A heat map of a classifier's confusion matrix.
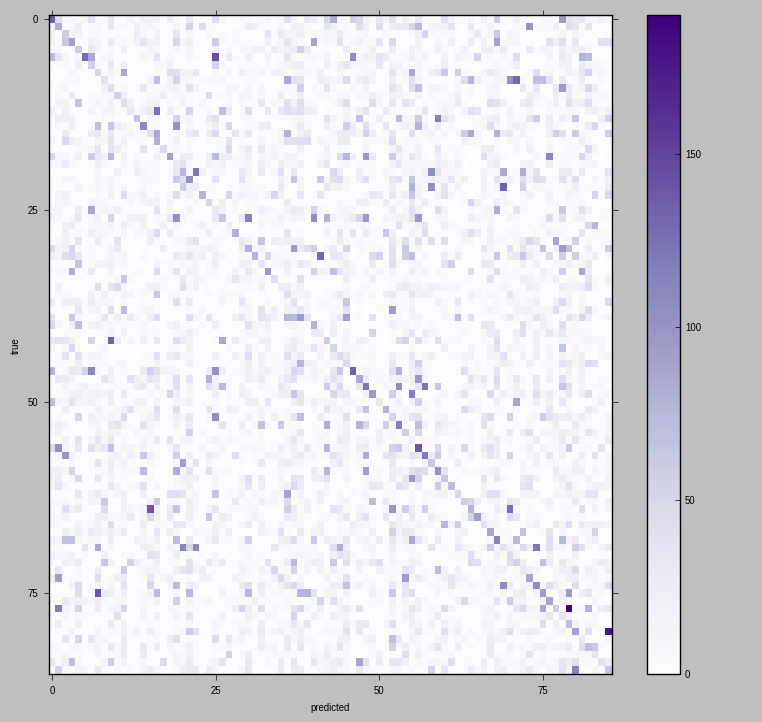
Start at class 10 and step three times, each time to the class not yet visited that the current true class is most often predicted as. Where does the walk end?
15
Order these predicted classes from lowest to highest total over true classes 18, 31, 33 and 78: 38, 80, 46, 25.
38, 46, 80, 25
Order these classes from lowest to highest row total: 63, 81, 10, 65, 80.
10, 81, 63, 65, 80
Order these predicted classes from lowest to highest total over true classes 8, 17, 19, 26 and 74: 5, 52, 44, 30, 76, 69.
5, 44, 52, 69, 76, 30
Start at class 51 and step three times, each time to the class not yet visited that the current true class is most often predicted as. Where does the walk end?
2
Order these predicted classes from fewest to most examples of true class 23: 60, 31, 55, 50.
31, 50, 60, 55
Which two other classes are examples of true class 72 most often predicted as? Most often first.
59, 11
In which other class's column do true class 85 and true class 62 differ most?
80
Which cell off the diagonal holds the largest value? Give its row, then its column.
77, 79
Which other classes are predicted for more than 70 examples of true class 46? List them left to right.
0, 6, 25, 53
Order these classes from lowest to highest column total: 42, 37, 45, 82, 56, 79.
42, 82, 79, 45, 37, 56
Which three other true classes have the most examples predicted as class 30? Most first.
26, 75, 68
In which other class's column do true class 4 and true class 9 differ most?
78
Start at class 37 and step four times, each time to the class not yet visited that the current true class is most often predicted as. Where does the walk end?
25
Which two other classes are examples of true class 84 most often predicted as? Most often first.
47, 3
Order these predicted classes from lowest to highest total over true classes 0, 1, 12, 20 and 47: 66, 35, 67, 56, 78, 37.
67, 66, 35, 37, 78, 56
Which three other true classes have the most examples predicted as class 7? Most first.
75, 69, 14
